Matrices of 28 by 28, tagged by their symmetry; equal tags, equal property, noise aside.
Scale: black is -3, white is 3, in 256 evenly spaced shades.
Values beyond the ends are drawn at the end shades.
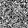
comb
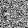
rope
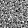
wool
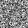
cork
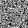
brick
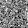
brick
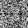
rope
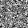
wool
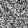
wool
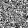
cork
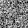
cork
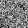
comb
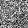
cork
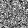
brick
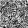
cork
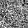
comb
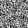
wool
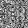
rope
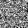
brick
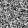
wool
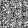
rope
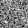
comb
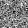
brick
